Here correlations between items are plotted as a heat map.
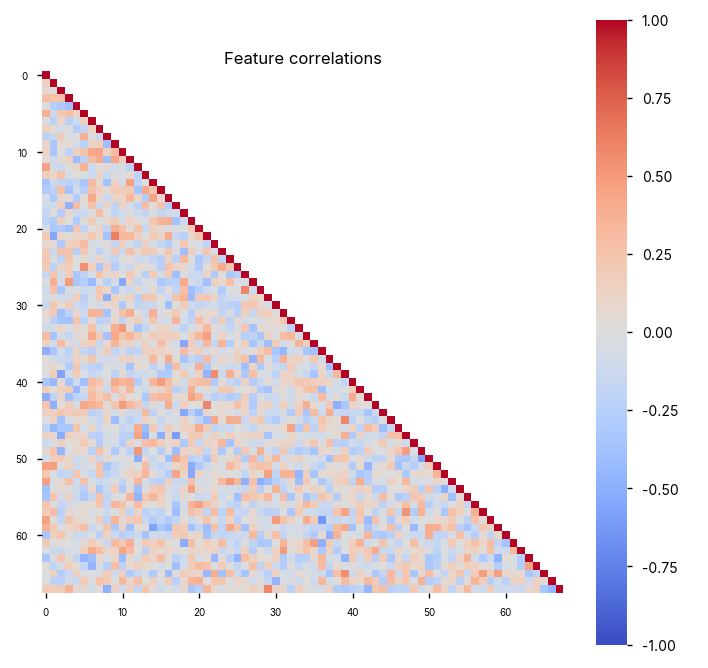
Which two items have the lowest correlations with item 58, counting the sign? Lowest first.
36, 42
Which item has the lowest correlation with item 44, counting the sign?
18
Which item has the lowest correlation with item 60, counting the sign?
37
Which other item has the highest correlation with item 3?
27
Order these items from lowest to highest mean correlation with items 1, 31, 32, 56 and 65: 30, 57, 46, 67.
67, 46, 30, 57
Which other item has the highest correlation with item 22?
39
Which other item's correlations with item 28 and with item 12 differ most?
53
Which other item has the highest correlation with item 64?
63
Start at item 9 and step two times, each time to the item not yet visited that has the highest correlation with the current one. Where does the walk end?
43
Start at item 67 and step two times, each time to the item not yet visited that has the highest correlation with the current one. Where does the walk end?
52
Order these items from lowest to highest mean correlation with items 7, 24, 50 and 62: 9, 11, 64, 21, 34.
64, 21, 9, 34, 11
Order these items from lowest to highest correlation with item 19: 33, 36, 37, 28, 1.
28, 1, 37, 33, 36
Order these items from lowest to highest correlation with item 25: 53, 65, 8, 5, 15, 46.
15, 65, 46, 8, 53, 5
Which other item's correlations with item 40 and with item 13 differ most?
42
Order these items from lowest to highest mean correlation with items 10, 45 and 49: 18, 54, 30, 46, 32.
30, 54, 32, 46, 18
